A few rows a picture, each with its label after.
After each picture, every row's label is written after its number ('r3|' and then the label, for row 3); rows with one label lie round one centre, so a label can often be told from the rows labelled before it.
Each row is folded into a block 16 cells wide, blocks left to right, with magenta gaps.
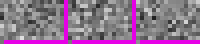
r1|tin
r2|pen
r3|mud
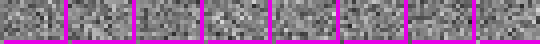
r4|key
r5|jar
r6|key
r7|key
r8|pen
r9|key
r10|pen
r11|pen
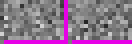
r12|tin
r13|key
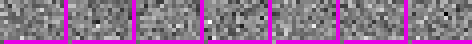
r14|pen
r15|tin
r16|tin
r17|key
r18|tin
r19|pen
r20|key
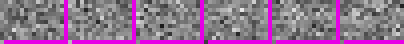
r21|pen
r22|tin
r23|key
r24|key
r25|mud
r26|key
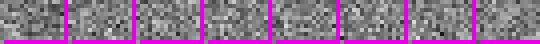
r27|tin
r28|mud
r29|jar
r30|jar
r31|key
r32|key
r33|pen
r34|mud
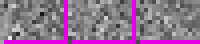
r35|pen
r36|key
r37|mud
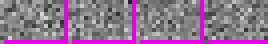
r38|key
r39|tin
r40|tin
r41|key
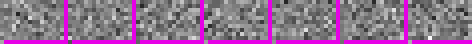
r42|tin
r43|jar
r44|pen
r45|mud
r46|pen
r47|pen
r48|jar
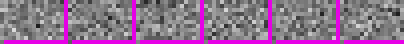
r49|tin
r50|key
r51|jar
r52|key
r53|tin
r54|jar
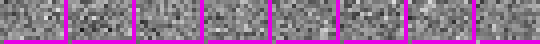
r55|jar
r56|key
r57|key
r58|pen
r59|pen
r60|jar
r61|mud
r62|jar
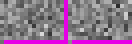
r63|key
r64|mud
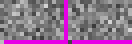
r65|mud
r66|key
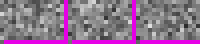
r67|jar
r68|mud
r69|key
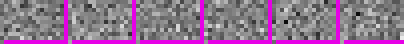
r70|tin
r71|pen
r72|pen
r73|tin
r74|pen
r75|jar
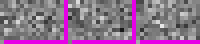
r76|pen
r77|mud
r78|mud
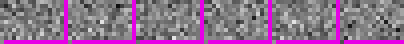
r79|pen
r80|key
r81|tin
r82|pen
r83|key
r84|key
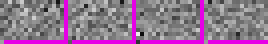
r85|mud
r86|key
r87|tin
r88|pen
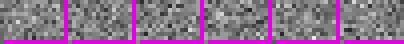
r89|mud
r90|jar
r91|pen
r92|mud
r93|tin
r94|tin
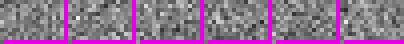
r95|key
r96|key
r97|jar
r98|mud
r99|key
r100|mud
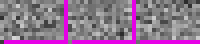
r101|mud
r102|jar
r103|tin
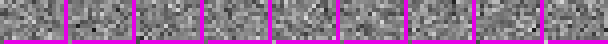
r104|mud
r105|key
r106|key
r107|tin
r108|tin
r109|tin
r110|pen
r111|key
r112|jar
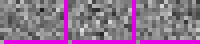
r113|mud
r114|pen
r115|tin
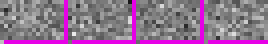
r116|mud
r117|tin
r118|key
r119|jar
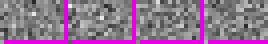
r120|tin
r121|mud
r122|key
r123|jar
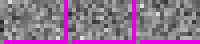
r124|pen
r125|tin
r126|tin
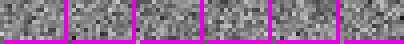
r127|tin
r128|key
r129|jar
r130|jar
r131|tin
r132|key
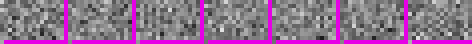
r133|jar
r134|pen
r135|tin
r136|mud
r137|key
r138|mud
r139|key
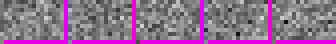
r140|jar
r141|jar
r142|key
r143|pen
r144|mud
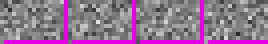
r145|mud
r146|pen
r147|pen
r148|pen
